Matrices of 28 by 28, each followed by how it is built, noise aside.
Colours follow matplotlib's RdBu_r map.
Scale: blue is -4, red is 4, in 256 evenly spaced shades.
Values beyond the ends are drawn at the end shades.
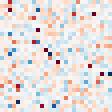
sparse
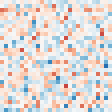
repeating columns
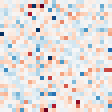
sparse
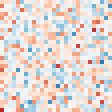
repeating rows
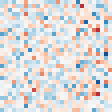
repeating rows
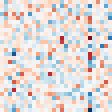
uneven columns
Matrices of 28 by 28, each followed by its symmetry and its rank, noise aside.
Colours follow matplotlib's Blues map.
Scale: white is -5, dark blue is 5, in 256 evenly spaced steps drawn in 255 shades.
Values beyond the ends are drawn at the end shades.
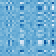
no symmetry, rank one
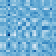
no symmetry, rank three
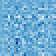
no symmetry, rank three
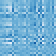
no symmetry, rank two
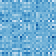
no symmetry, rank two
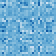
no symmetry, rank three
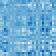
antisymmetric, rank two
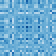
symmetric, rank two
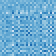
no symmetry, rank two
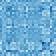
symmetric, rank three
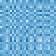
symmetric, rank one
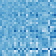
no symmetry, rank two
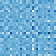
antisymmetric, rank two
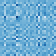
symmetric, rank two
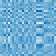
no symmetry, rank two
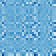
no symmetry, rank two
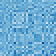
symmetric, rank three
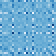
antisymmetric, rank two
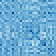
symmetric, rank three
